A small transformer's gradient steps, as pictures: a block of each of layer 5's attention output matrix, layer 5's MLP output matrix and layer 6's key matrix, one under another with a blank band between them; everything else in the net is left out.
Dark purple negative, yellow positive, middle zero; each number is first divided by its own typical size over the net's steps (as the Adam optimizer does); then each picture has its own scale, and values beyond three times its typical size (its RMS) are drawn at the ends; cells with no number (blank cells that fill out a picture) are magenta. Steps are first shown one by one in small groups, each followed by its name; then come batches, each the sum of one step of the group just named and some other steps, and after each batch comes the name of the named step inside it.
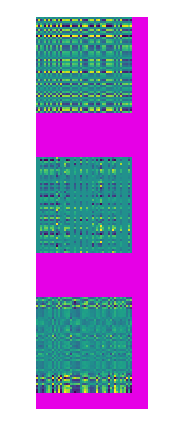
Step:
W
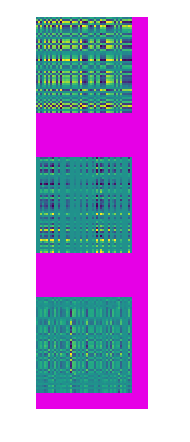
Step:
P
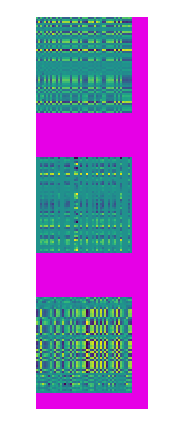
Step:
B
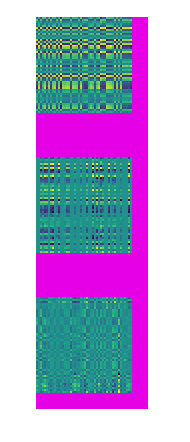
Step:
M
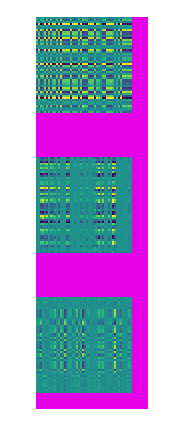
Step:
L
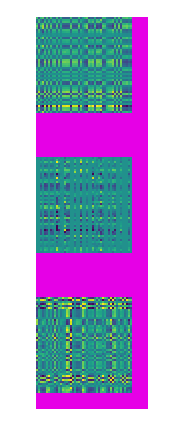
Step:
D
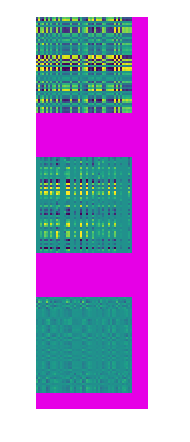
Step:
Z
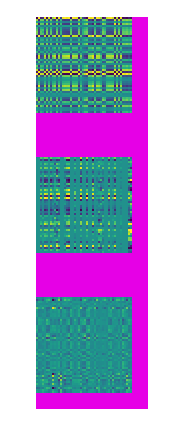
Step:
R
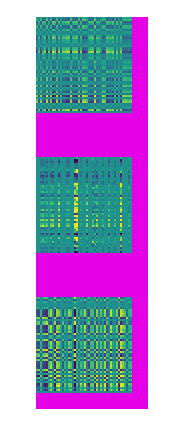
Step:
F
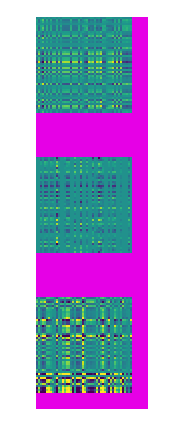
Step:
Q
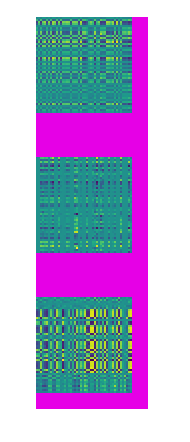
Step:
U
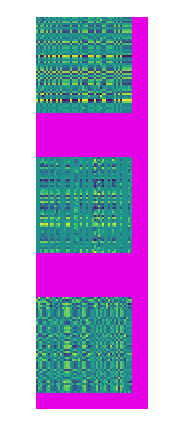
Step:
F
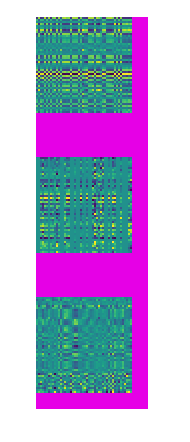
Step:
R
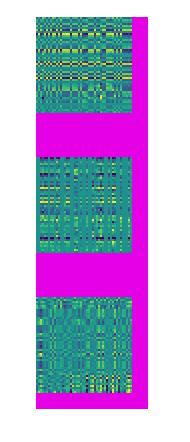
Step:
L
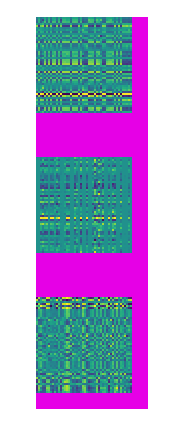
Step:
W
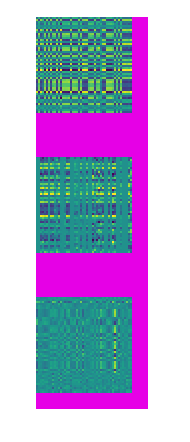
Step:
L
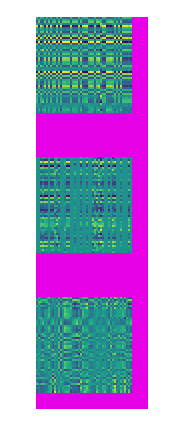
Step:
W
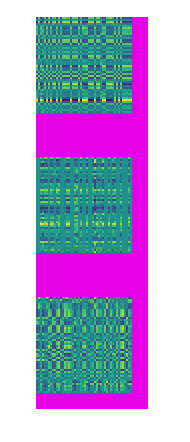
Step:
F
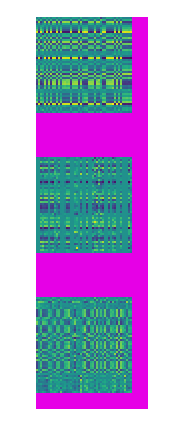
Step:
U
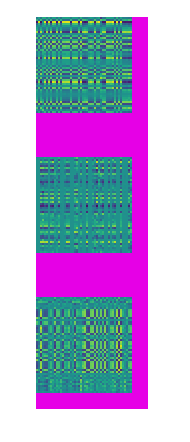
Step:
U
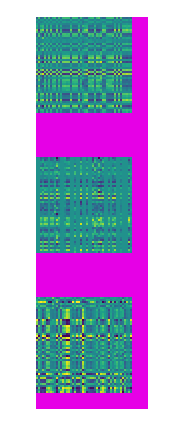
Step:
Q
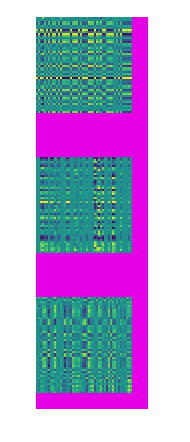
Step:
L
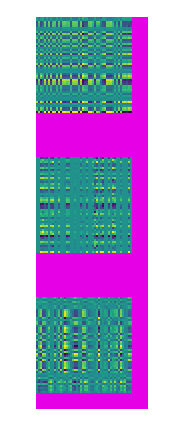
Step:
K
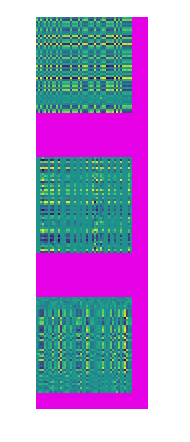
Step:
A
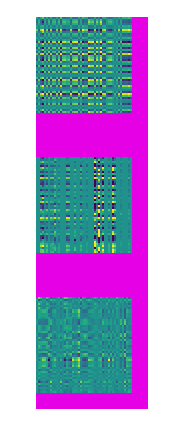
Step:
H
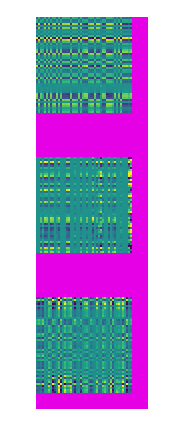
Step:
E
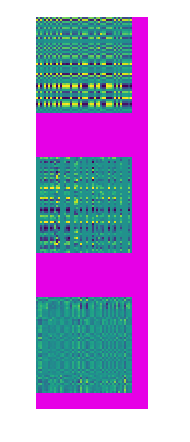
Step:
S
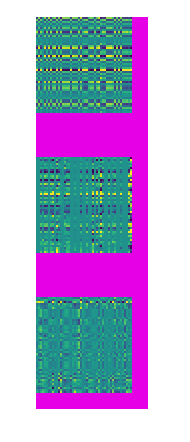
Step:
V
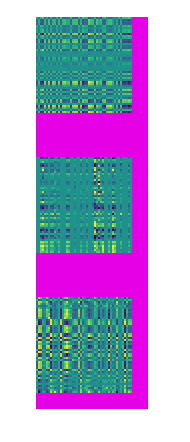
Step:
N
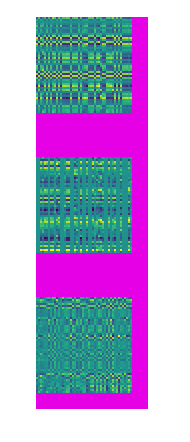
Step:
A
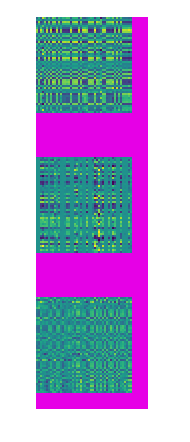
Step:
H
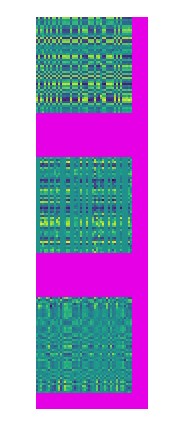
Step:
E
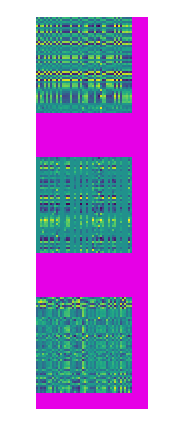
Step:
K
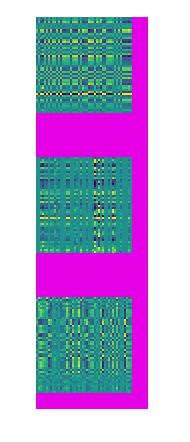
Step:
H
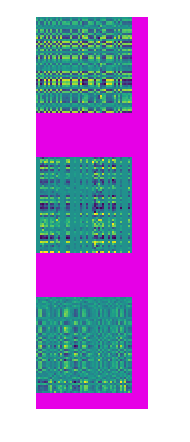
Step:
K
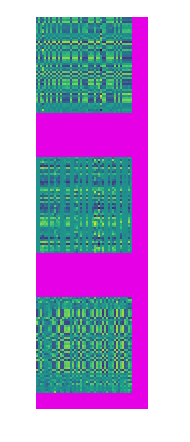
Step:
N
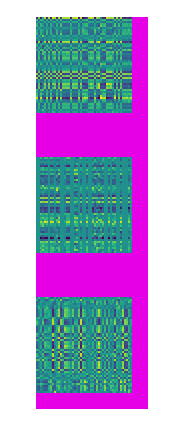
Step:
S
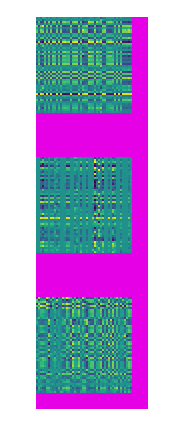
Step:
H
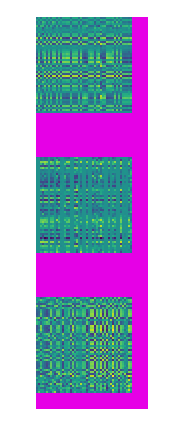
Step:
V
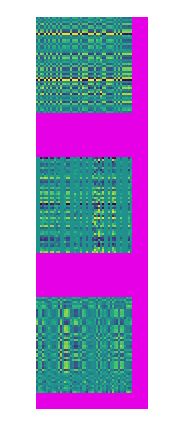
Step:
K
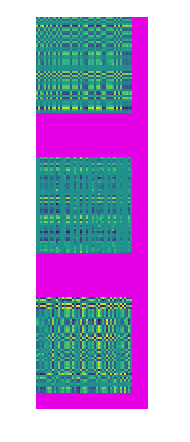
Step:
S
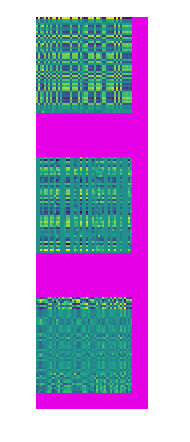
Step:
E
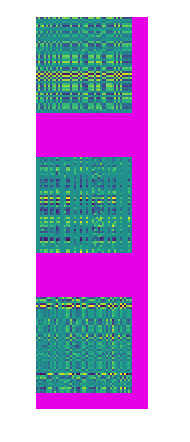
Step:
S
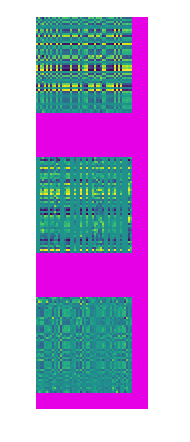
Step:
A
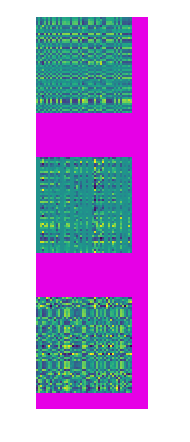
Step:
K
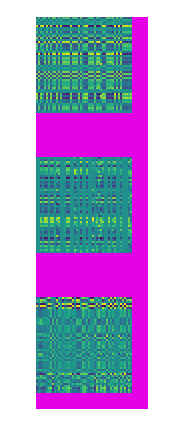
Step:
E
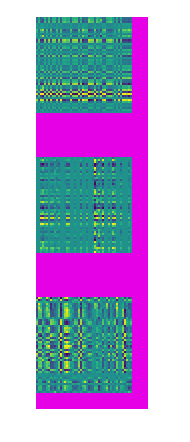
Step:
N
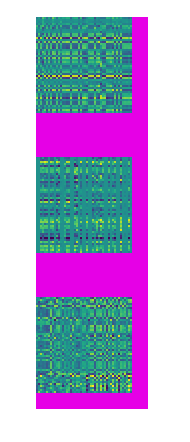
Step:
A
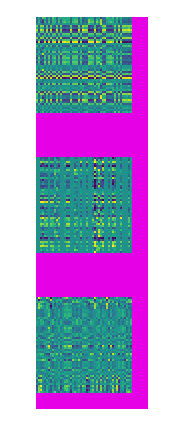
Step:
H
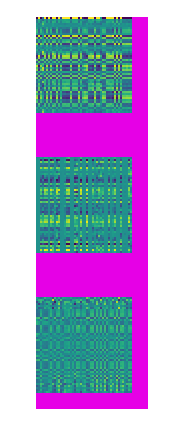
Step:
E
